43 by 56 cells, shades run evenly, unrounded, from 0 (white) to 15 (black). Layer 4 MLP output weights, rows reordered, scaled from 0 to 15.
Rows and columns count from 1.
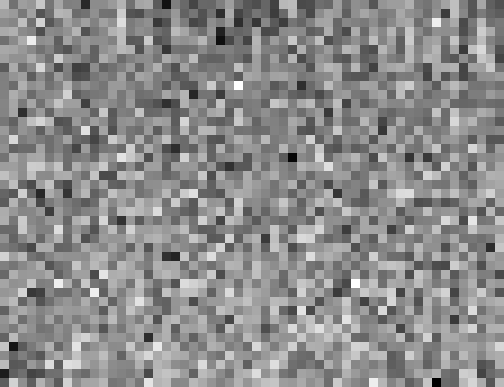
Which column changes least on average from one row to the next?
30
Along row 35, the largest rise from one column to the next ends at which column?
35
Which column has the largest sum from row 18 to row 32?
8
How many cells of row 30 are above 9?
5
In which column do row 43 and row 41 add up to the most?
49
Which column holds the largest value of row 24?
6
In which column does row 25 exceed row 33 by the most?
11
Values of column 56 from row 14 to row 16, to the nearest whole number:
10 7 10
